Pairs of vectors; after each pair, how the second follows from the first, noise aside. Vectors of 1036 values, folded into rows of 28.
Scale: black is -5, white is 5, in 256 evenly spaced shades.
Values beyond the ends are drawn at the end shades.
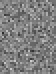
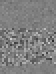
reversed, partly zeroed.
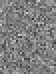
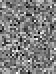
reversed, scaled up.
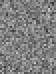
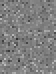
wrapped around, partly zeroed.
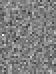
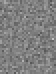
reversed, shrunk.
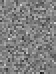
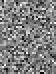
scaled up.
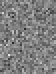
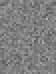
reversed, shrunk.
